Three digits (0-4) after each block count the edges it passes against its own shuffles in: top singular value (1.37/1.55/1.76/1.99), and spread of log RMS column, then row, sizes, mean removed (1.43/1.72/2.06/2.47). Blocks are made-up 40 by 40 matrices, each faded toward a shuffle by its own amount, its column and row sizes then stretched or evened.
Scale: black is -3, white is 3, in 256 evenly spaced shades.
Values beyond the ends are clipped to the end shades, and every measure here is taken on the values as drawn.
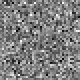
1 1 1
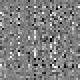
1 4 2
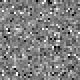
0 0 1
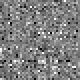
1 1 2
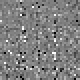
1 2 1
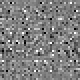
0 2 4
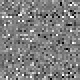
0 1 3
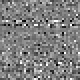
3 1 4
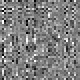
4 4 1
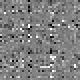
0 3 4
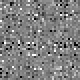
2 2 2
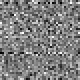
3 1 3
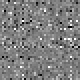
1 1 3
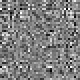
3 2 3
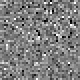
0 1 1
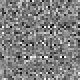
1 0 3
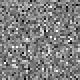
0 1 0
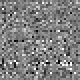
0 3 3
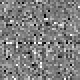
2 0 2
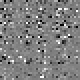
2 3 4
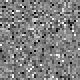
1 1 0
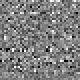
1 0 3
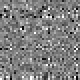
4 2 3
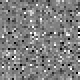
1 2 1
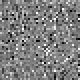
1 2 0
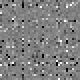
1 3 3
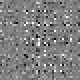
1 4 4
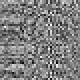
4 3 1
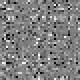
3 2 2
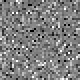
0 0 0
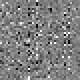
0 3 1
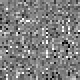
1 3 2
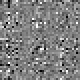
0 4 3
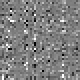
2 4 1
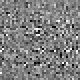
2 2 3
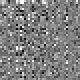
3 4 1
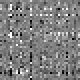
3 4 3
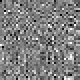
4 1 2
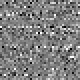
2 0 4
